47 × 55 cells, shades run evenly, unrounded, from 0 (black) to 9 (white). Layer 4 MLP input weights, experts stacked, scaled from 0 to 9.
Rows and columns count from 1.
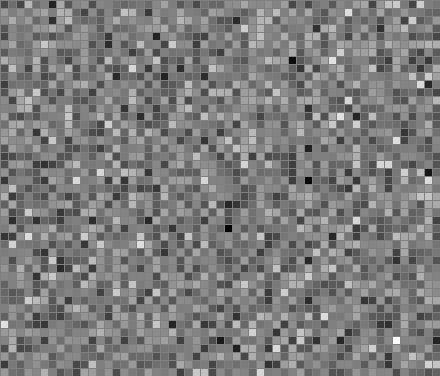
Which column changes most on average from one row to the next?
39
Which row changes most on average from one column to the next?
9
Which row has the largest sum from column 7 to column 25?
42
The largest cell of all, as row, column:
43, 50
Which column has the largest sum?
17
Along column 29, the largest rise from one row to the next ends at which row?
30
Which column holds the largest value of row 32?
40
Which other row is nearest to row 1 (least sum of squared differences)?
37
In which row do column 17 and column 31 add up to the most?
36
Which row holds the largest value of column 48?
21
